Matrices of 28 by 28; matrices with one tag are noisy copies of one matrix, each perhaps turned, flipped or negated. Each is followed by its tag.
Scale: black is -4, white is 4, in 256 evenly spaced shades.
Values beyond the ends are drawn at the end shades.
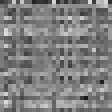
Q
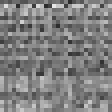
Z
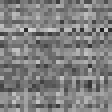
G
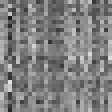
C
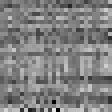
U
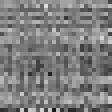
U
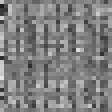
Q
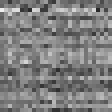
C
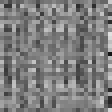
Q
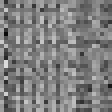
Z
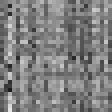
C
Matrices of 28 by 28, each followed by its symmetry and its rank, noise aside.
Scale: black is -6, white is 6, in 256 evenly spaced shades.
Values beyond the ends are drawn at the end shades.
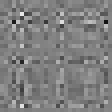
antisymmetric, rank two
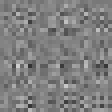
no symmetry, rank three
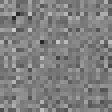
symmetric, rank three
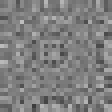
symmetric, rank three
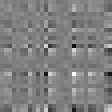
symmetric, rank one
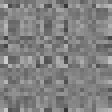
no symmetry, rank two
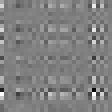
no symmetry, rank one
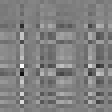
no symmetry, rank one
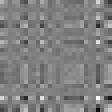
symmetric, rank one
